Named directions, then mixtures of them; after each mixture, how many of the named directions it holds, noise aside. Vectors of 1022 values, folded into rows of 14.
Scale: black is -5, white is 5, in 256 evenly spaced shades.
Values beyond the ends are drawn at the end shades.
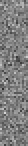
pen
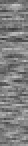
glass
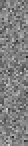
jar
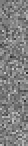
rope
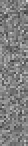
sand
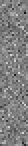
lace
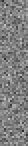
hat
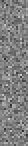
one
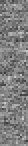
four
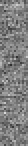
two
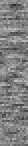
one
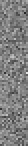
two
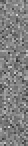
four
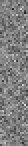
three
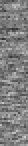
two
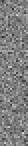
three
